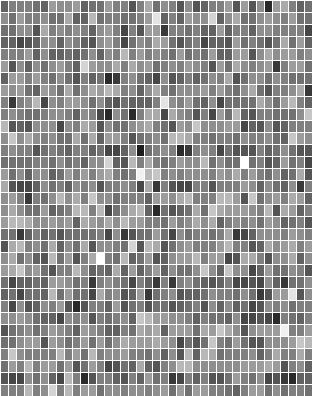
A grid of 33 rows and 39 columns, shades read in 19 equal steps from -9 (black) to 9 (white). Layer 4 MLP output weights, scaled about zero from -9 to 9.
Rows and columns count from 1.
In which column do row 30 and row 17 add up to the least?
4
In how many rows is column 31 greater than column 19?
12
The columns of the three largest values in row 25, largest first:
37, 7, 13
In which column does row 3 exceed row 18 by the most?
20
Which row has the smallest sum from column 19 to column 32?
24
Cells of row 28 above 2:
6
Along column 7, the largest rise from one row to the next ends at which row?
33
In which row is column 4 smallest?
17
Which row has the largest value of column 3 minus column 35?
27
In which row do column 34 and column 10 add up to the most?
18
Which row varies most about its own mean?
22
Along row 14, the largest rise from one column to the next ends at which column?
31
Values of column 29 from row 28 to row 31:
3 -1 0 1
